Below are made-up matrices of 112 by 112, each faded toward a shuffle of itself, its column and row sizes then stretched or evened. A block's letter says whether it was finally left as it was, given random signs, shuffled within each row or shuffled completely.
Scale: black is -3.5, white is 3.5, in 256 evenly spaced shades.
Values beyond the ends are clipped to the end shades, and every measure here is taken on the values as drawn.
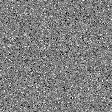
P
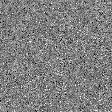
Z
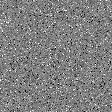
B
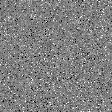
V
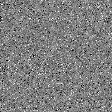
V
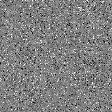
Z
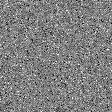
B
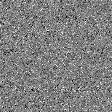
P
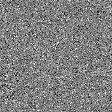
V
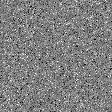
B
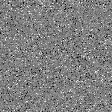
P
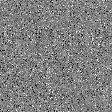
Z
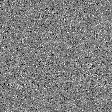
P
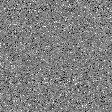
P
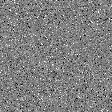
P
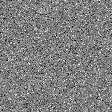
B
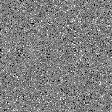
Z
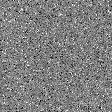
B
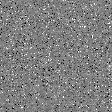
V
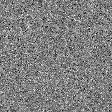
P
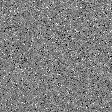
B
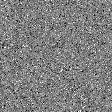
P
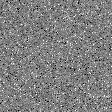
B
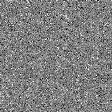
Z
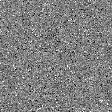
Z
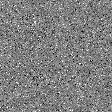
P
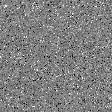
P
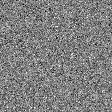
B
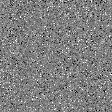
V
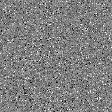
Z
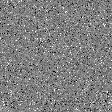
P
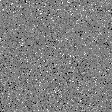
P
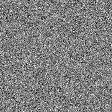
B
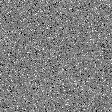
B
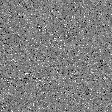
P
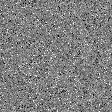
B
